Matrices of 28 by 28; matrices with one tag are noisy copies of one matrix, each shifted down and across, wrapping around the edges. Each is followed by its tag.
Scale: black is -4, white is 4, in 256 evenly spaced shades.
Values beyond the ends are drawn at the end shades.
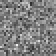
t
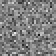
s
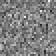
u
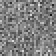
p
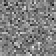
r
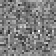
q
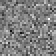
r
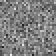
p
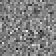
t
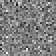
s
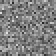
s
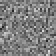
u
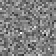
s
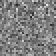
q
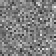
r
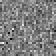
p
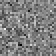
t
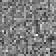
t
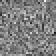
u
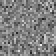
t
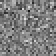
q
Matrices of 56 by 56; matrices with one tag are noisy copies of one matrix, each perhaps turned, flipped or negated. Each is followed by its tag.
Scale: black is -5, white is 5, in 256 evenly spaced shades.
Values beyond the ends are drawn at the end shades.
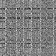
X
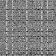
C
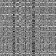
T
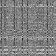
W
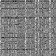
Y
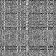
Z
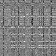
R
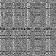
Z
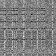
R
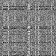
Z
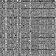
Y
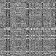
Z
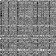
Y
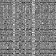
T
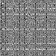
C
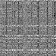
Y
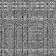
W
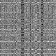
T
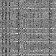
W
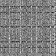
C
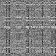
Z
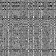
W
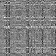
Z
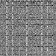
C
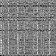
Y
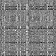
Z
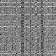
T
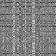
T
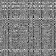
W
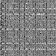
C
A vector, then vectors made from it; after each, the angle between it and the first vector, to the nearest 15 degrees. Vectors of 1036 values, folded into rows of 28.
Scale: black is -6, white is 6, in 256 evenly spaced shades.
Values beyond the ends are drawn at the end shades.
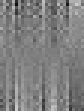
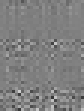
75 degrees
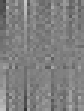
120 degrees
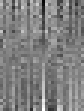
135 degrees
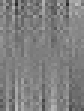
15 degrees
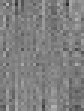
45 degrees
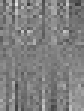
150 degrees
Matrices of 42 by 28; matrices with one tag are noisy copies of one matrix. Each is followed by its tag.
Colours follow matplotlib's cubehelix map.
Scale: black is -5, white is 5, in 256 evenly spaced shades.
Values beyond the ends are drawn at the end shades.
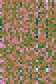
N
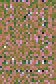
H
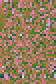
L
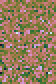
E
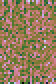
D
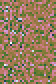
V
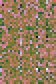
N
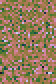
E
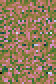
E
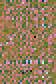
H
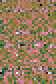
E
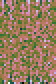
D
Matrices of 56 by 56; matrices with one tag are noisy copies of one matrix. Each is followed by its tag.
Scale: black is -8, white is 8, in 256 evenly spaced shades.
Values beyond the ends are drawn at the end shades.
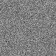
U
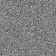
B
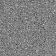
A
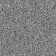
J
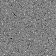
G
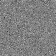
B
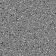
B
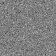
B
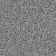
B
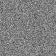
A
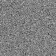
U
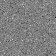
U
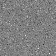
A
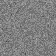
U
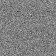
U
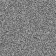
B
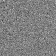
B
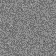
A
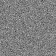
J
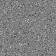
G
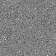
J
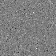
U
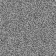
A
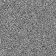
U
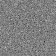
A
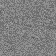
J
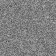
U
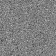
A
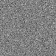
U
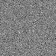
G
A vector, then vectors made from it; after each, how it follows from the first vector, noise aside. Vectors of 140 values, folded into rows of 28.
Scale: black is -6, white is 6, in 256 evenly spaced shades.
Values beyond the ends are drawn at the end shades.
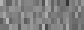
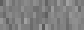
negated, shrunk.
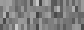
reversed, negated.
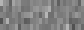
partly zeroed.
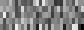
reversed, negated, scaled up.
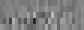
wrapped around, partly zeroed.
